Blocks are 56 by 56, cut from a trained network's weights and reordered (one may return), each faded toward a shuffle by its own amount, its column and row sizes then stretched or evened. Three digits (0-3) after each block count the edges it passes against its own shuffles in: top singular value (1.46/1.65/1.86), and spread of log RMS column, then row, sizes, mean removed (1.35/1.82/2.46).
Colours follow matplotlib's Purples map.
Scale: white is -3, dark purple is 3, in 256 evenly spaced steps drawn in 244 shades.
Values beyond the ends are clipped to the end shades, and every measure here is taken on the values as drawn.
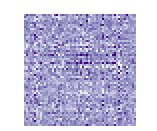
2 3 2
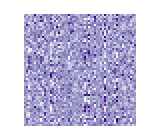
3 3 0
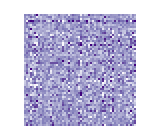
0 3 2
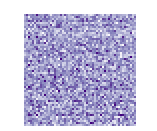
0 1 0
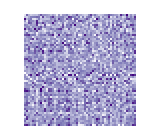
2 0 2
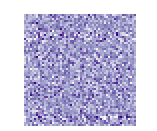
0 1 2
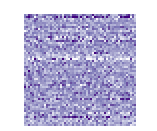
3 0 3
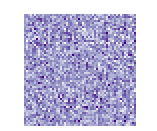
0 1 1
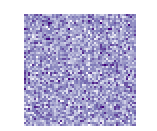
0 1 1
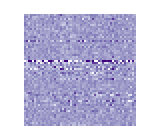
3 0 3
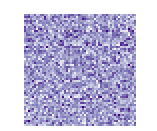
3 0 1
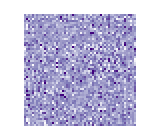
0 3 2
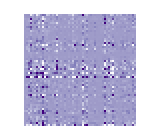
1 3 3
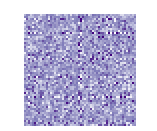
2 2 2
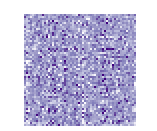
1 2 1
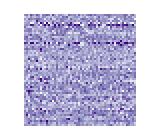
3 1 2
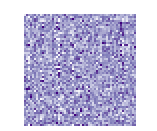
1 2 0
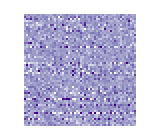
1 1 3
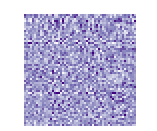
3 1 1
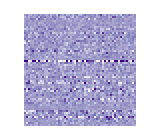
2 0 3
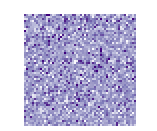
0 1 1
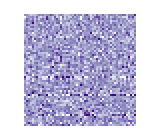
3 1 2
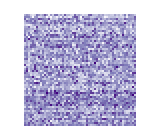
2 0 1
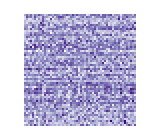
3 0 1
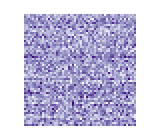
1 0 1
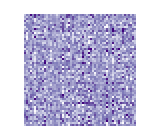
0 3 1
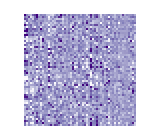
2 3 1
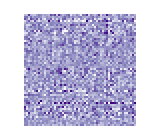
1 1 3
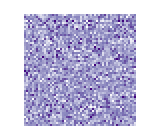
1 0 1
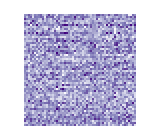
2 1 0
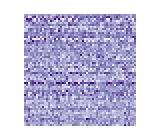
3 0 3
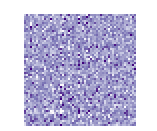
0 2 0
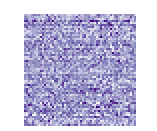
2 1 2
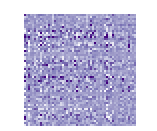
1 3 3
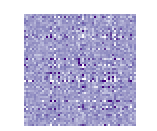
2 2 3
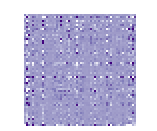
2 3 3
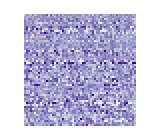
0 0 3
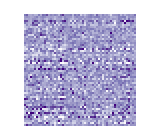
2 2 3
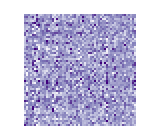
0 3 0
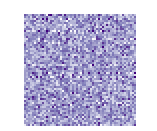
0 0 2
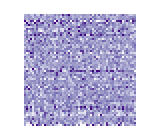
2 2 3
